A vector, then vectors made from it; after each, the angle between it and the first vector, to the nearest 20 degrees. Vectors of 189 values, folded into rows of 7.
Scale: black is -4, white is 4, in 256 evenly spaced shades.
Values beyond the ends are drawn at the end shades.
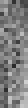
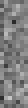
80 degrees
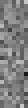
100 degrees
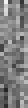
60 degrees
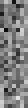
60 degrees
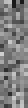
60 degrees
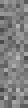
100 degrees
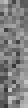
20 degrees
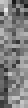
40 degrees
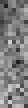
80 degrees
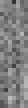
40 degrees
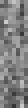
100 degrees
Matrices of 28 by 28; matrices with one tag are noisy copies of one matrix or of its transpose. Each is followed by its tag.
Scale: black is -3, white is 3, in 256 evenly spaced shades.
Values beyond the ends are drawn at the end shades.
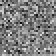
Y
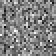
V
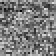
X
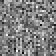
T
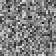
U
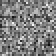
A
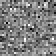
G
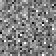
U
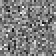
U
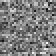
G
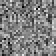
G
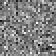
A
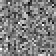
U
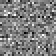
A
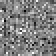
V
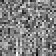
T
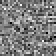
T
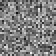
A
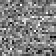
T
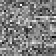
T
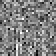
T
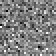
Y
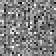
V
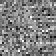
T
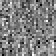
G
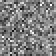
Y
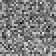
Y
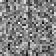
U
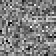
T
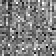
X
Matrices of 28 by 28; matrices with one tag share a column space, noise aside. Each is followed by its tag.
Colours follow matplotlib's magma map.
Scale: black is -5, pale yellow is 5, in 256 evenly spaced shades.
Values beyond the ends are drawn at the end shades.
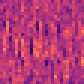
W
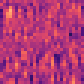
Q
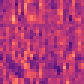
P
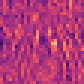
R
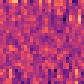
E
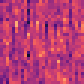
W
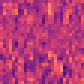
P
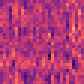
Q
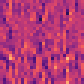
P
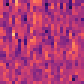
R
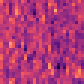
P
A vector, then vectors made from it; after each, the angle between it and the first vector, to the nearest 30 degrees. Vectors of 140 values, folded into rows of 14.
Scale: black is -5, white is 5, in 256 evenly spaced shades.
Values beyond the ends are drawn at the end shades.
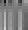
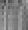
30 degrees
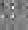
90 degrees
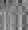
30 degrees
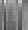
150 degrees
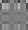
90 degrees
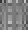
60 degrees
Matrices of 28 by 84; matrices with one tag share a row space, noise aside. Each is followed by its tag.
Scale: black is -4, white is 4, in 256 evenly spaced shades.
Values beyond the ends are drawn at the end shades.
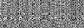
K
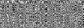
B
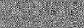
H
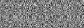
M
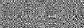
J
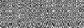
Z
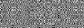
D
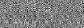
M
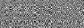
M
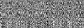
Z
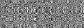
M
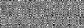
Z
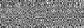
Z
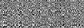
K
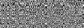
B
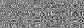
H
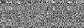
Z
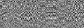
J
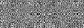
D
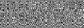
B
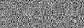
H
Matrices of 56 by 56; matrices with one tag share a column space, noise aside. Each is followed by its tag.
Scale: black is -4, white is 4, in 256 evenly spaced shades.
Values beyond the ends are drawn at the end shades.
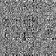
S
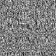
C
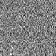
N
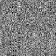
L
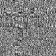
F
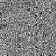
L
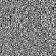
F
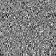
N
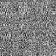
L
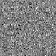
L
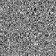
L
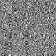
L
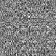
N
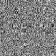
F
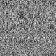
C
